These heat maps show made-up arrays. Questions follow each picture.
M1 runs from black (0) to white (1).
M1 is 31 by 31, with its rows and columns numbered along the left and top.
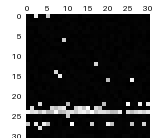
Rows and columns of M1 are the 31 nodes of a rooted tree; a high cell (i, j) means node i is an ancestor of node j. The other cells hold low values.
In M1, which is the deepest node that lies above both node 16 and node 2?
27
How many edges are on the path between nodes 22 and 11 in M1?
3
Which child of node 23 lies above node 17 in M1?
12
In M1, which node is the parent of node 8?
15
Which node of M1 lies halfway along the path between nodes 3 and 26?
24
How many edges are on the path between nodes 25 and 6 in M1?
4
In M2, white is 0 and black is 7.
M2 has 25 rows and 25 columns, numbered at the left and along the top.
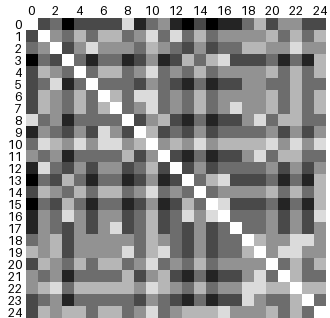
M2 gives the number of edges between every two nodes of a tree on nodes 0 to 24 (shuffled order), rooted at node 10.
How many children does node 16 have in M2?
3
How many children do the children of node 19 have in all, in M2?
1
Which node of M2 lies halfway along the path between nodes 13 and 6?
24
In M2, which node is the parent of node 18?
22
